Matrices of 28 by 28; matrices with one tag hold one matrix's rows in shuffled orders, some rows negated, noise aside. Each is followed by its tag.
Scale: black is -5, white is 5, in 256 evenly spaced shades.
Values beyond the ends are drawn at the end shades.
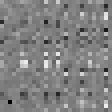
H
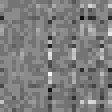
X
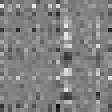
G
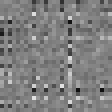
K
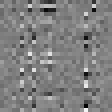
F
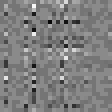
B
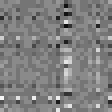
G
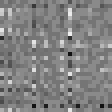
K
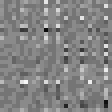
H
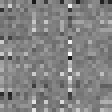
K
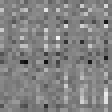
H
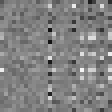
X
